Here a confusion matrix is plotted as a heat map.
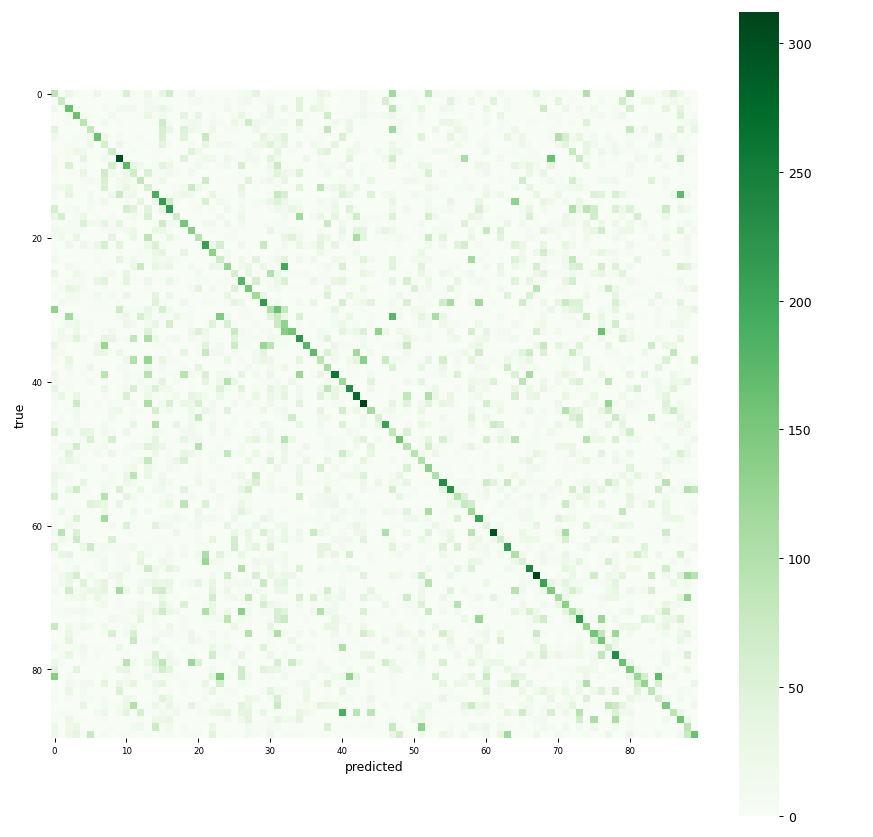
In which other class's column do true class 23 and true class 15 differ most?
58
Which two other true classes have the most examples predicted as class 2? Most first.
31, 69
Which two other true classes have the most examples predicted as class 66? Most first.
39, 36
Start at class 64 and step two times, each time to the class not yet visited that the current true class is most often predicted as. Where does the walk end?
29
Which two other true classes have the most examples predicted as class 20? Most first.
49, 45
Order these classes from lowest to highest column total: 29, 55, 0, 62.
62, 55, 29, 0
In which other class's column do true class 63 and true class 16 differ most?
72
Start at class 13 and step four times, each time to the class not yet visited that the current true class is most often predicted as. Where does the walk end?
40
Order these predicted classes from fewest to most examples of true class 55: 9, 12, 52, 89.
52, 12, 9, 89
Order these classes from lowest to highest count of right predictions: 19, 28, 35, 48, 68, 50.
50, 28, 19, 48, 35, 68
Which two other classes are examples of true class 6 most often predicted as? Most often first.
70, 21
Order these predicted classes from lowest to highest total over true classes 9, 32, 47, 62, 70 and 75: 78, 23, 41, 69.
23, 41, 69, 78
